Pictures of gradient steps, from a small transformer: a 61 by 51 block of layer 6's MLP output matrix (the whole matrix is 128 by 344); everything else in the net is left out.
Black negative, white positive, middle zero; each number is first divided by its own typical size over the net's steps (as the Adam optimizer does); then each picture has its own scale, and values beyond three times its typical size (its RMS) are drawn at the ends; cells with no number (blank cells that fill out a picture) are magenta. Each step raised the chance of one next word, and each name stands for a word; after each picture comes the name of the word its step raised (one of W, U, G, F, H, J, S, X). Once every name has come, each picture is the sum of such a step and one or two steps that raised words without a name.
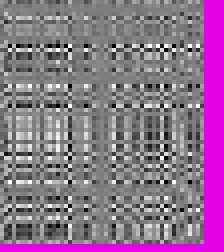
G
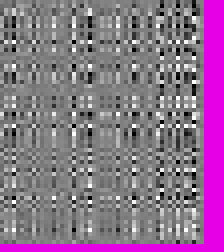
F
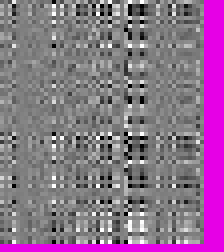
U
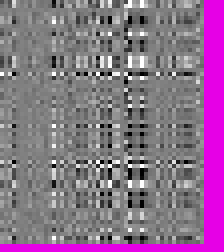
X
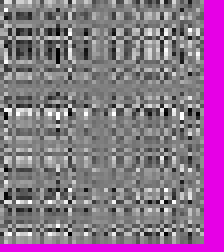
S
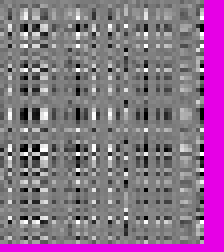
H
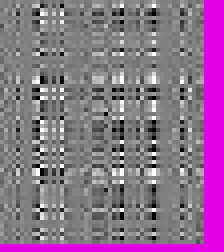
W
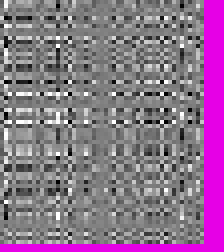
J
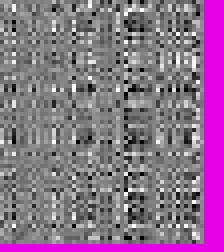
W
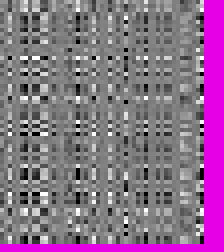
X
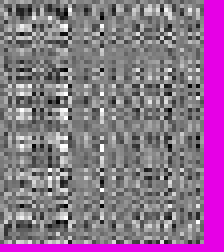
H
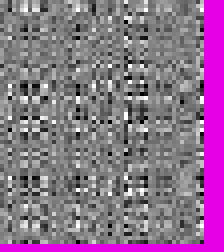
J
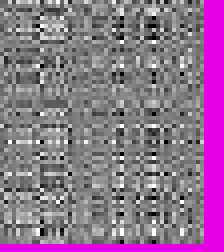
F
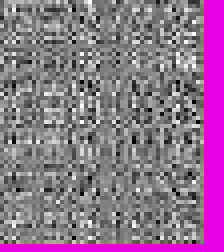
J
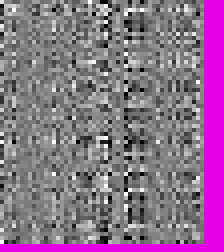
U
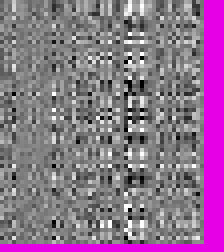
J
